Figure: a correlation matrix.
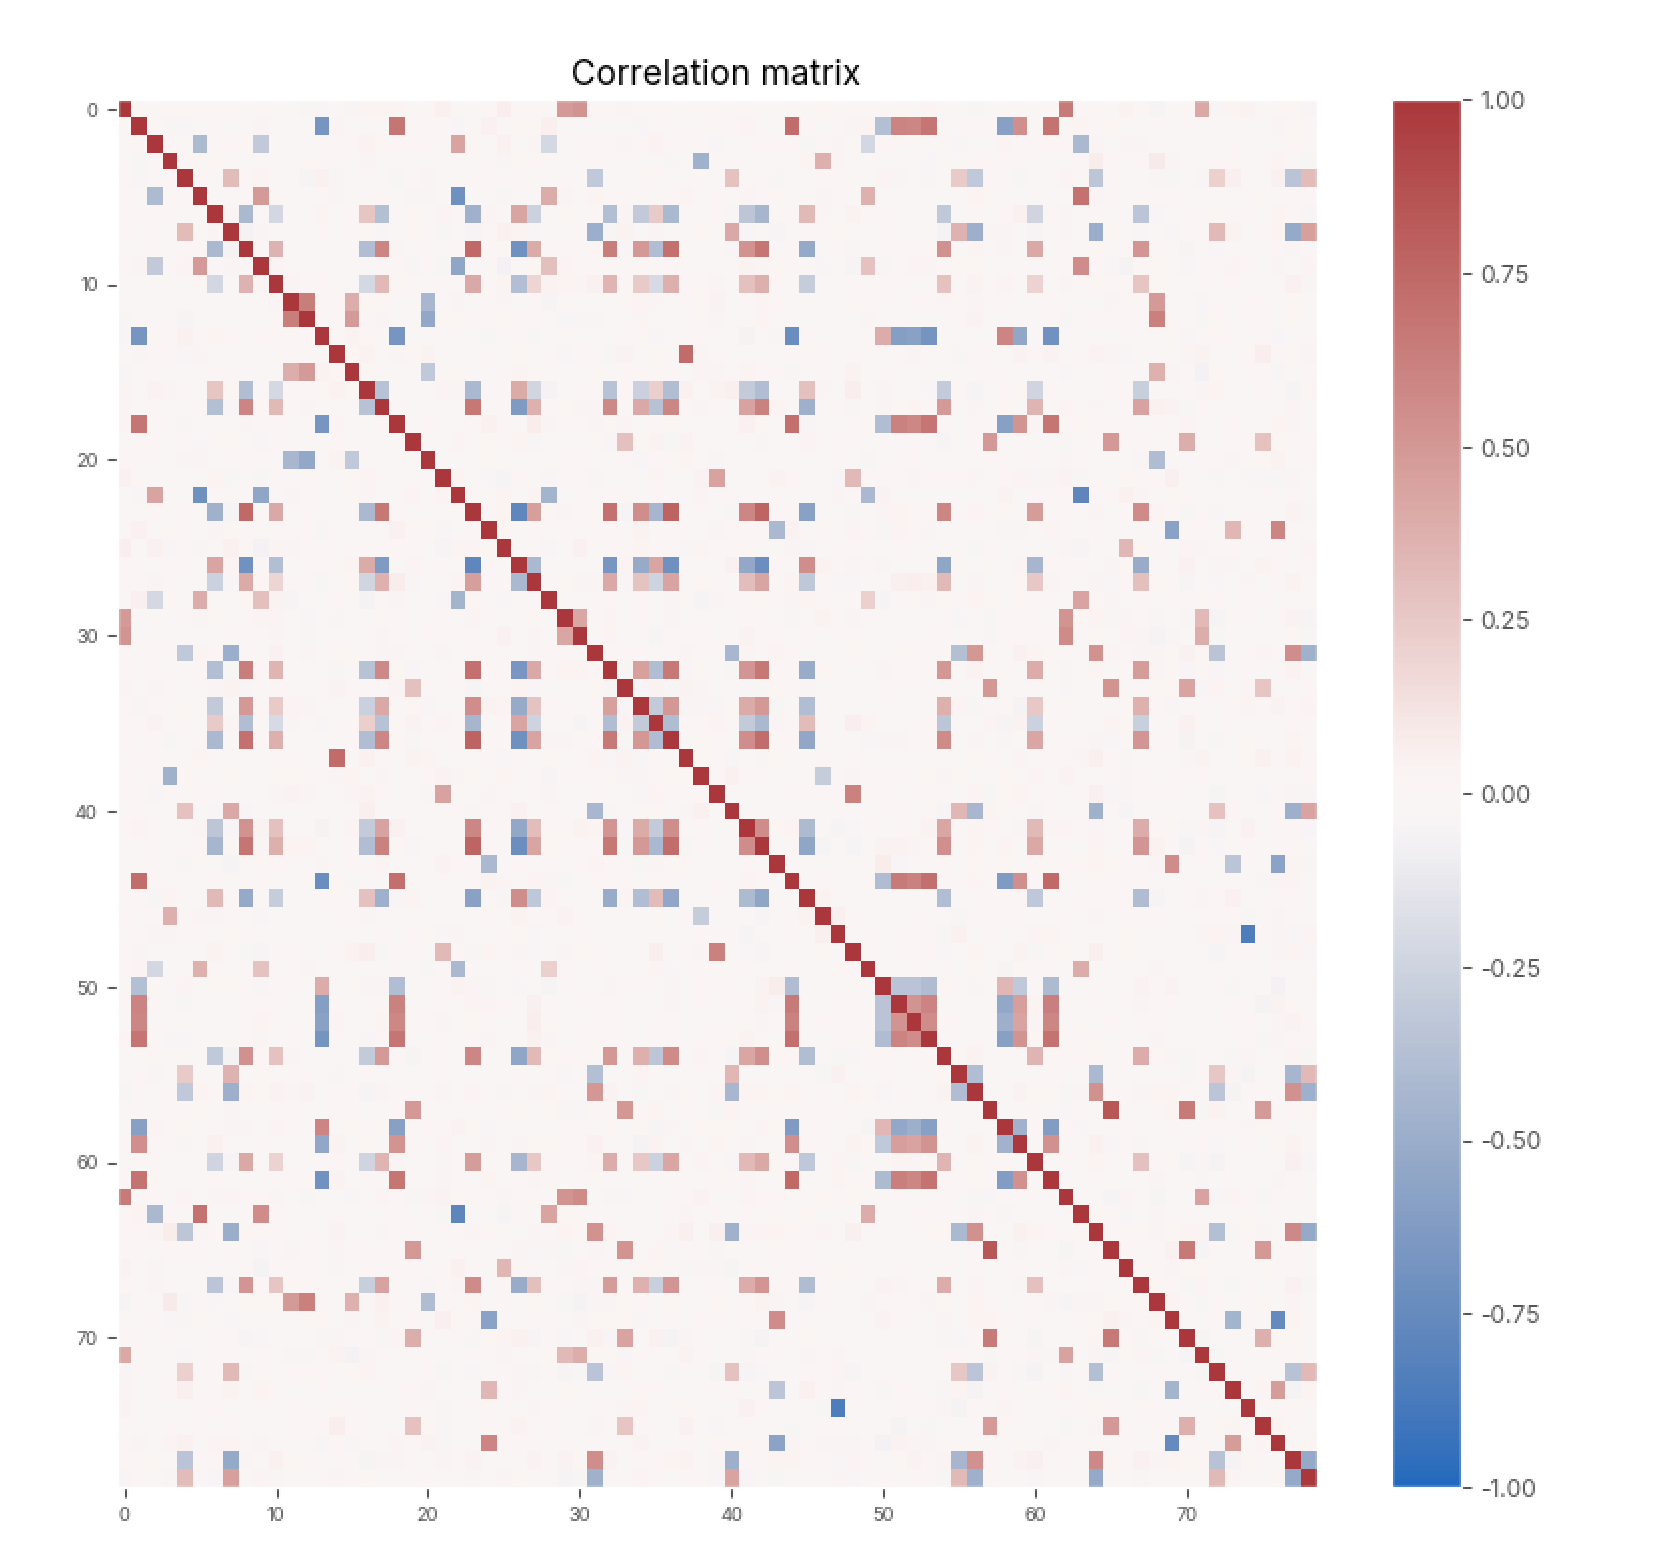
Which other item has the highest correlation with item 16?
26
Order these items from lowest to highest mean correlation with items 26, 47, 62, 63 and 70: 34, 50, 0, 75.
34, 50, 75, 0
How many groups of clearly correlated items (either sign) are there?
13
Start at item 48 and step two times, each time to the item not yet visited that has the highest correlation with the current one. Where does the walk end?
21
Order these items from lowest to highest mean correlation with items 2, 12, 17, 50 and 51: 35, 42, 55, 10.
35, 55, 10, 42
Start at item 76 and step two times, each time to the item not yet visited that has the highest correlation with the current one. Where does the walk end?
73
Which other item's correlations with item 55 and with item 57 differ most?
65
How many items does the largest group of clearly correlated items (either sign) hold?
18
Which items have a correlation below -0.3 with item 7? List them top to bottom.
31, 56, 64, 77
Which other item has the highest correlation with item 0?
62
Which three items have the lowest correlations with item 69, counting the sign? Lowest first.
76, 24, 73
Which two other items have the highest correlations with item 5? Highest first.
63, 9
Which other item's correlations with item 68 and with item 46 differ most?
12
